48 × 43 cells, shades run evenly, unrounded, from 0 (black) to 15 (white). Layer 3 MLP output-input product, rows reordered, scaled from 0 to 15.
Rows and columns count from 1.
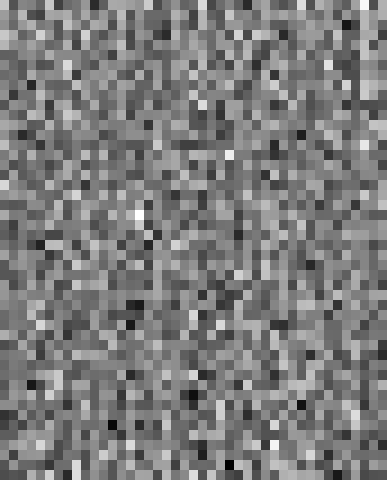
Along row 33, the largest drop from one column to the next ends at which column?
15
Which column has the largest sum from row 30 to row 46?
40
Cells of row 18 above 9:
8
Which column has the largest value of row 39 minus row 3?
7
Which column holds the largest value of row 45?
31
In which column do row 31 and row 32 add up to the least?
16
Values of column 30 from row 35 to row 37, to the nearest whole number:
6 7 5
